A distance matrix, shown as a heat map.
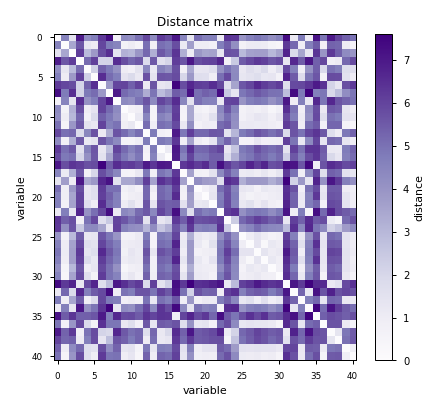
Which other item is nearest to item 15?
12
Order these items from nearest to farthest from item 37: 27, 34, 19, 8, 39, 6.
6, 39, 19, 27, 8, 34
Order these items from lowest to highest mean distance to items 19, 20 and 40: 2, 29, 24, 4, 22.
29, 4, 2, 24, 22
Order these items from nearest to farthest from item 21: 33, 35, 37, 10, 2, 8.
33, 10, 2, 8, 35, 37
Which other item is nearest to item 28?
26
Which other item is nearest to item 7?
24
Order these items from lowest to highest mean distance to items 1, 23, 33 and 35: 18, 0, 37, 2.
37, 2, 18, 0
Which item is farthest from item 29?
31
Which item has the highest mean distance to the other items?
16
